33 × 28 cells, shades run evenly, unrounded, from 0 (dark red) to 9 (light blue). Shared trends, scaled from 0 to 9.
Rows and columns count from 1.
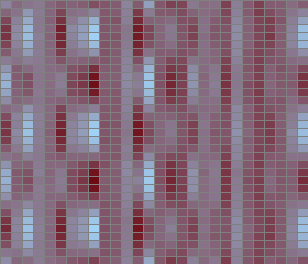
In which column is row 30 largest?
9
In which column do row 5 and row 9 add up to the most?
3
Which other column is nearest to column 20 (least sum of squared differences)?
5
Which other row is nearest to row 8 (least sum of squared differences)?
20
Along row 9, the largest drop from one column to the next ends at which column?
15
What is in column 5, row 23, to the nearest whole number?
4
